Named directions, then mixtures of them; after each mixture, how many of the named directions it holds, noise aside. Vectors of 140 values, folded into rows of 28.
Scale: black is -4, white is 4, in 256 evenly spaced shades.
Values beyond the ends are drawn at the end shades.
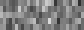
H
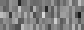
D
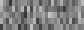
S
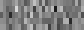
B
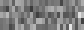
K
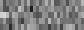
four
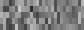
four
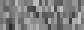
three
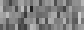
three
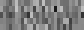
one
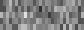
four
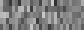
three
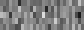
one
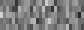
four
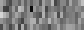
four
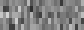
three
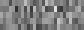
two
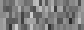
four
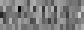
three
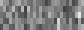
four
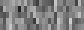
three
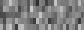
two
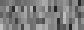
four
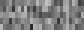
two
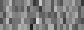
two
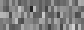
two
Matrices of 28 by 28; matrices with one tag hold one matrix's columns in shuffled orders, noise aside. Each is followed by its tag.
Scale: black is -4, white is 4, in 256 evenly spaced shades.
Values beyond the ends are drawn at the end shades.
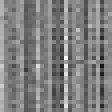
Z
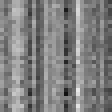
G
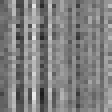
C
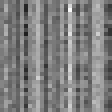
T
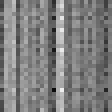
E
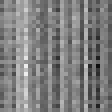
Z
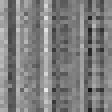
E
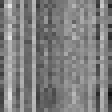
C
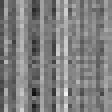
G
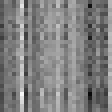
C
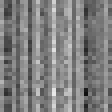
G
